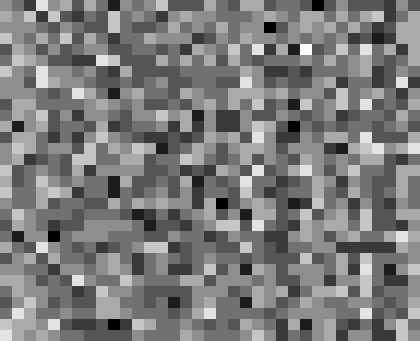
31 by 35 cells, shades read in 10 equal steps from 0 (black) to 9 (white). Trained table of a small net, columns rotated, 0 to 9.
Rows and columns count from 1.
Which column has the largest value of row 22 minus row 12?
25
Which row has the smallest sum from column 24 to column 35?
1
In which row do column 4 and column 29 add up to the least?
14
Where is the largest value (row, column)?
5, 26
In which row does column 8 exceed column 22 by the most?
15
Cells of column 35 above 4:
21
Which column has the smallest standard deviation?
6
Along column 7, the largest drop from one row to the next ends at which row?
27
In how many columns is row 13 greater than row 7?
15
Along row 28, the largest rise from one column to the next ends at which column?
22
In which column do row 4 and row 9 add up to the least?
10
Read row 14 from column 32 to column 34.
8 5 6
